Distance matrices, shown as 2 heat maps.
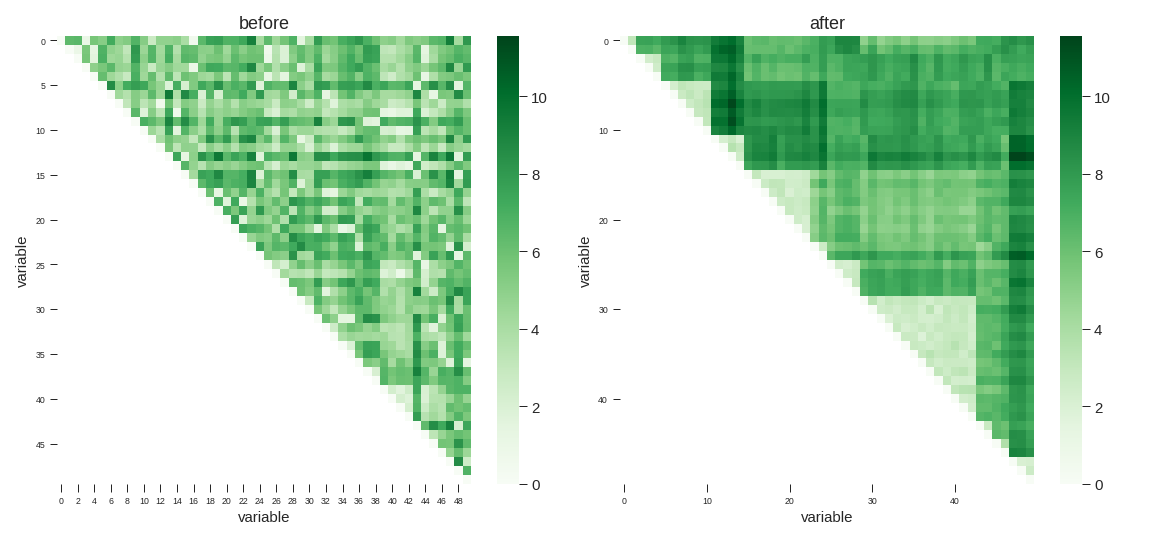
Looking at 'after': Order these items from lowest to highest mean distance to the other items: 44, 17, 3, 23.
17, 23, 44, 3
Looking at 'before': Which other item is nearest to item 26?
41
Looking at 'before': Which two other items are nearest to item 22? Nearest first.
18, 20
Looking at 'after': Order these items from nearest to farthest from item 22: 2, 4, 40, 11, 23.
23, 40, 4, 2, 11
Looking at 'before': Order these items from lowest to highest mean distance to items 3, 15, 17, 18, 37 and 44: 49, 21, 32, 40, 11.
40, 32, 11, 49, 21
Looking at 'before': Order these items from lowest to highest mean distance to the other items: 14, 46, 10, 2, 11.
14, 10, 46, 2, 11
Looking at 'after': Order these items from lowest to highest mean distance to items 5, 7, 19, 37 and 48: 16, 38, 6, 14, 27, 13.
6, 38, 16, 27, 14, 13
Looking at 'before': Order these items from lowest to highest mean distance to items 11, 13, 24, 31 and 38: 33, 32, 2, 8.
33, 8, 32, 2
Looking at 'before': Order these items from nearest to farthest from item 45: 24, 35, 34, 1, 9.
1, 9, 34, 35, 24
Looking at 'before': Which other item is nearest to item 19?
17
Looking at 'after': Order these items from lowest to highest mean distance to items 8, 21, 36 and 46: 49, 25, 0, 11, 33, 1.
33, 25, 0, 1, 11, 49
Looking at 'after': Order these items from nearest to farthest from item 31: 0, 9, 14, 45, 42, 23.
42, 0, 23, 45, 9, 14
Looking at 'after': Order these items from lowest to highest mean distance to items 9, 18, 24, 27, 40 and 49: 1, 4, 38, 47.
38, 4, 1, 47
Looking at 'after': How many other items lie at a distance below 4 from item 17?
7
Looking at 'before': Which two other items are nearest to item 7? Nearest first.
12, 33
